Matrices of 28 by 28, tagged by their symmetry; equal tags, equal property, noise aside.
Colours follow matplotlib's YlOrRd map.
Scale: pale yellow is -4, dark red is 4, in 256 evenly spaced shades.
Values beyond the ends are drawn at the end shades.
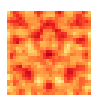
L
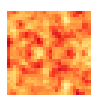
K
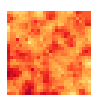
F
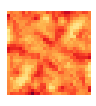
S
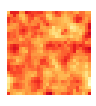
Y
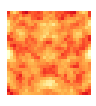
L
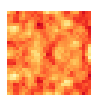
K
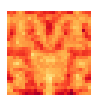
L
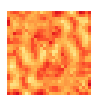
S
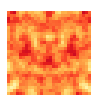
L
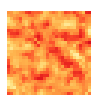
Y
